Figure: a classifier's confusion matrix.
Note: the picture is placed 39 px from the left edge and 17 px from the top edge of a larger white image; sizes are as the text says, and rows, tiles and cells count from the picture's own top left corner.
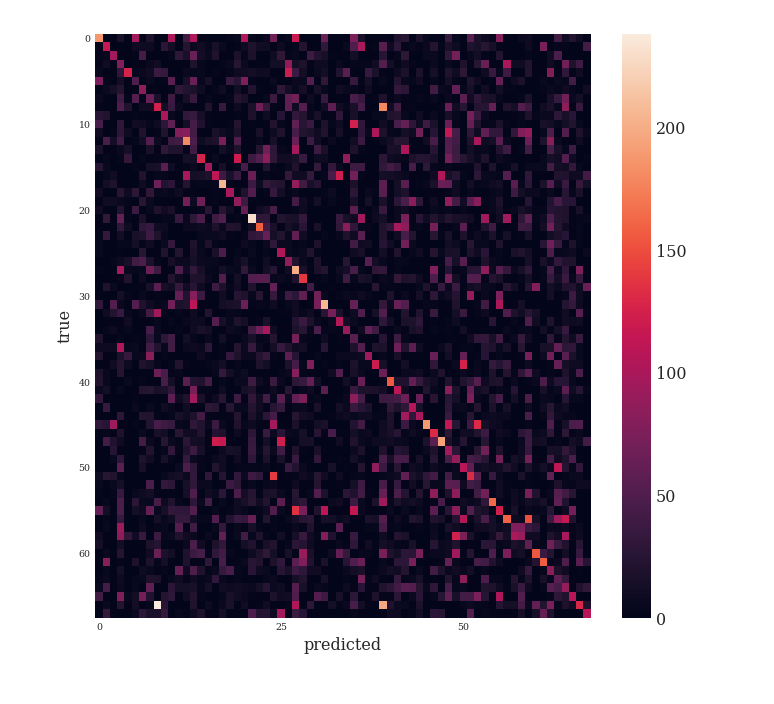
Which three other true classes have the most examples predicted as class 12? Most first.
16, 11, 19
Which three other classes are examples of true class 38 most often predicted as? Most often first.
50, 29, 63
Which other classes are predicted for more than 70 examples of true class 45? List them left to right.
2, 24, 48, 52
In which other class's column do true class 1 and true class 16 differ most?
33
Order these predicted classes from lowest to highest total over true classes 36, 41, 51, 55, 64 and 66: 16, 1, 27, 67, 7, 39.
16, 67, 1, 7, 39, 27
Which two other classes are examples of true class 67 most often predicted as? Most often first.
25, 61
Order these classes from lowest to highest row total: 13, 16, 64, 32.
32, 13, 64, 16
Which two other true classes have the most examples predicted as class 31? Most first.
55, 58
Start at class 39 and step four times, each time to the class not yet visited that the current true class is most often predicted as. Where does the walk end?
59
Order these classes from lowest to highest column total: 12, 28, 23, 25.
25, 23, 12, 28
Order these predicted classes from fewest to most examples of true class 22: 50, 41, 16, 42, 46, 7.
16, 7, 50, 46, 42, 41
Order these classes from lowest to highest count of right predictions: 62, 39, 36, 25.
36, 39, 62, 25
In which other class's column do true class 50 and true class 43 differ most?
63
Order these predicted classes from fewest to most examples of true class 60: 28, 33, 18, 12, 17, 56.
18, 12, 17, 33, 56, 28
